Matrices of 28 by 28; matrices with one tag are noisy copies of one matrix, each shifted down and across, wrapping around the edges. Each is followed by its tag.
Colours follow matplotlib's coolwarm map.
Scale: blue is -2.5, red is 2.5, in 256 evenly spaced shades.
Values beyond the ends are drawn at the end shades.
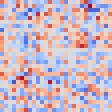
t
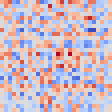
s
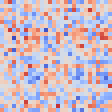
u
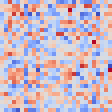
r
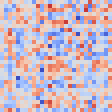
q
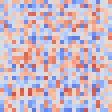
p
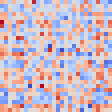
s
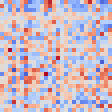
u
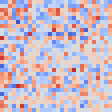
r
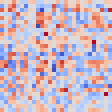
r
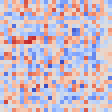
p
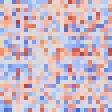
p
